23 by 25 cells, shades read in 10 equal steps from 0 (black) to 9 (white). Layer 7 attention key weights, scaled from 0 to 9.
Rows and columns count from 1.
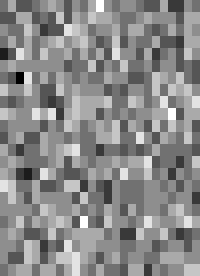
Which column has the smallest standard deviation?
12
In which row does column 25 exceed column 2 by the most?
9
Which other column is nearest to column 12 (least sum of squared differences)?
21
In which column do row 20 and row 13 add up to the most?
10
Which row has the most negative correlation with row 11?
15
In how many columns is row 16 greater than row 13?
13
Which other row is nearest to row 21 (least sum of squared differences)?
3
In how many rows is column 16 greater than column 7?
7
